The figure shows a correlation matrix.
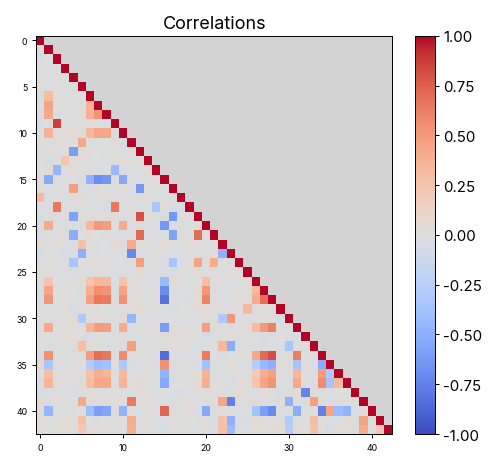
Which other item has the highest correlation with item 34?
28
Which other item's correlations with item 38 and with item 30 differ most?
32
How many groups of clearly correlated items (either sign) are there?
8
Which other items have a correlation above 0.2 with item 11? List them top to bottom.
5, 22, 33, 39, 41, 42
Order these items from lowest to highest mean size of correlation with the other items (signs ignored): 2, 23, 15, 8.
2, 23, 8, 15
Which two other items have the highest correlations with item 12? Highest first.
19, 21
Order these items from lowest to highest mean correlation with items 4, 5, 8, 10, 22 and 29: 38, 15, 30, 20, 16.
15, 30, 38, 16, 20
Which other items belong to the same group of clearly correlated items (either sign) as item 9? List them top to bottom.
2, 14, 18
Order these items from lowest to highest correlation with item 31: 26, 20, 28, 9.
9, 26, 20, 28
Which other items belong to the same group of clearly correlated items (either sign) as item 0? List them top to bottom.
17
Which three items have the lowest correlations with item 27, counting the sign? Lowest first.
15, 40, 35
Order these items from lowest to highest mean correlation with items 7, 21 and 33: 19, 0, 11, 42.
0, 42, 11, 19
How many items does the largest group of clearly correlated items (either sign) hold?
16
